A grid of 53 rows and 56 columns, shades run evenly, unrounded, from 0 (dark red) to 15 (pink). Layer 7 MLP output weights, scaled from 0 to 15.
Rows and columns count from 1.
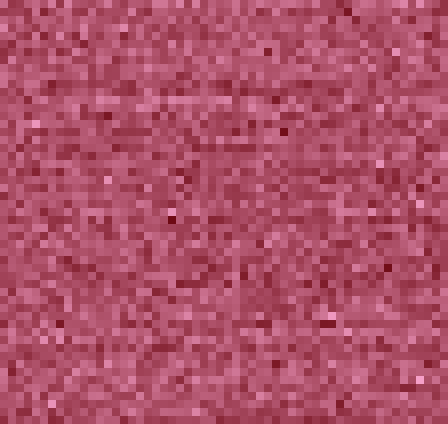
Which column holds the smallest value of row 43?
48
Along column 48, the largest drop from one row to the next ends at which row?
22
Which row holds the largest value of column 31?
42
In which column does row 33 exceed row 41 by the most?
17
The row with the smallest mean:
28
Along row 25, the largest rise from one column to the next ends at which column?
52
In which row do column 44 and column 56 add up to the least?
2
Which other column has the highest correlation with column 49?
27
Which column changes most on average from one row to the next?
6
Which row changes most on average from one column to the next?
43
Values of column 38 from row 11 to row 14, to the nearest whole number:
4 6 6 11
